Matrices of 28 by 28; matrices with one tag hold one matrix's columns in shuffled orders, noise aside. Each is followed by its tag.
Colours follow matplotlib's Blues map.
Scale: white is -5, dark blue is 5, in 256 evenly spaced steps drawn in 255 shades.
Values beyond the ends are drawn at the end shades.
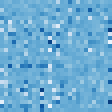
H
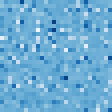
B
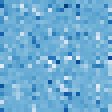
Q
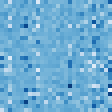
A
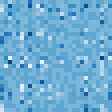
Q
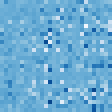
H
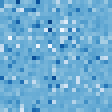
B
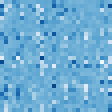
Q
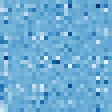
Q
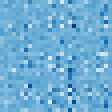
A
